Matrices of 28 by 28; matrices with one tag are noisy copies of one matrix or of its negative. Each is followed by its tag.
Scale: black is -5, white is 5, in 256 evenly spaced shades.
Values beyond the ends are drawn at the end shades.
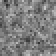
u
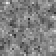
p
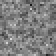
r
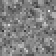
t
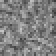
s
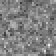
r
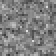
r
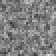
r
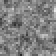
u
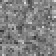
s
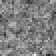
r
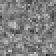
r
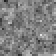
u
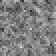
t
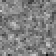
r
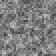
r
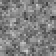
p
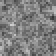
p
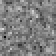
t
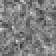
t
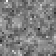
u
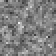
s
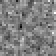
s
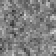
p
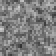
t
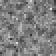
s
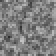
s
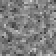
r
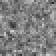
r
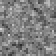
t
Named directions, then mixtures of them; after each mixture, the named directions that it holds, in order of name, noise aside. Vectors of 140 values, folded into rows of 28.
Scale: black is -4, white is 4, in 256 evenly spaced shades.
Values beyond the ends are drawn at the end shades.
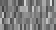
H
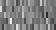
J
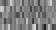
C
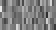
C, H, J.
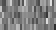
C, H, J.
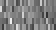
J.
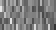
C, H, J.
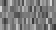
C, H, J.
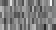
C, H.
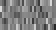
C, H, J.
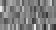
C, J.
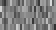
C, H, J.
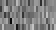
J.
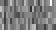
C, H.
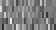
J.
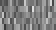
H.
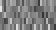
C, J.
